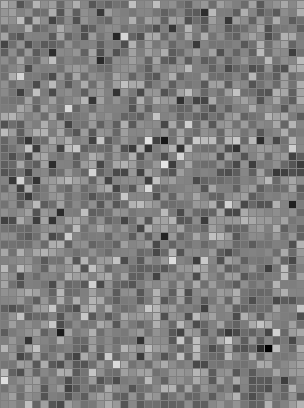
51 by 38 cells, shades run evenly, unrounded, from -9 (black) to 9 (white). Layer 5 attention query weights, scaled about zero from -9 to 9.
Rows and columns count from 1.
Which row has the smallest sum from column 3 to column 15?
25
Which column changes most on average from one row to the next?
21
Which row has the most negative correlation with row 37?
19
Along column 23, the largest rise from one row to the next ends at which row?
20
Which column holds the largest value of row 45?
14
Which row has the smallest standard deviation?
31
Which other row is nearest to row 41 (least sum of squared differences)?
29
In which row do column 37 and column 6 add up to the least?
26
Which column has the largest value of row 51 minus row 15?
38
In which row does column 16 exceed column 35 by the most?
5
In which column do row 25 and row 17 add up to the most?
16
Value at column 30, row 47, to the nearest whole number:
-3
